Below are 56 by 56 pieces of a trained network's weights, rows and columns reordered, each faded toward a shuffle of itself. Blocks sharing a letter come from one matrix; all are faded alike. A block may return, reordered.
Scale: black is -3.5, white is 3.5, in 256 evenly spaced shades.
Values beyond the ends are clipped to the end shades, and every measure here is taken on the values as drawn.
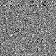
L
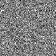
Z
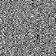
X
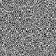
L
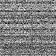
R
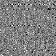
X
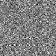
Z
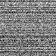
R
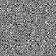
X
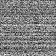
R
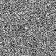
Z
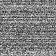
R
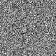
Z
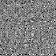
X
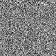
Z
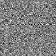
L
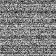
R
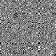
X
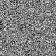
Z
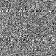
Z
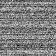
R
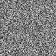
Z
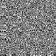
L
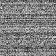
R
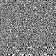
X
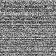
R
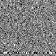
L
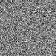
Z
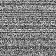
R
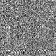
Z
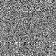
Z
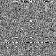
L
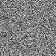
Z
